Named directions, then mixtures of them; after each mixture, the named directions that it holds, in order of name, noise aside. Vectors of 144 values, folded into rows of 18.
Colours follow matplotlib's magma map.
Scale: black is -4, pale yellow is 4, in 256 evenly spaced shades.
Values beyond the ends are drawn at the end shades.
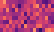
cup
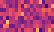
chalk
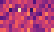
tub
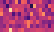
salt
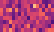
cup, salt.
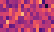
chalk.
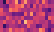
chalk, cup, salt.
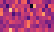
salt.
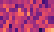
chalk, cup, tub.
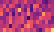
cup, salt, tub.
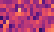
chalk, tub.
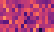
cup.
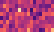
chalk, tub.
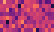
chalk, cup.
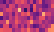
chalk, salt, tub.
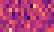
cup, salt.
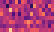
salt.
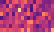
salt, tub.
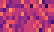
chalk, cup, salt.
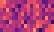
cup.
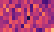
cup, salt, tub.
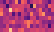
salt.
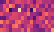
tub.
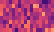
cup, salt, tub.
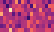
salt.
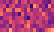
cup, salt, tub.
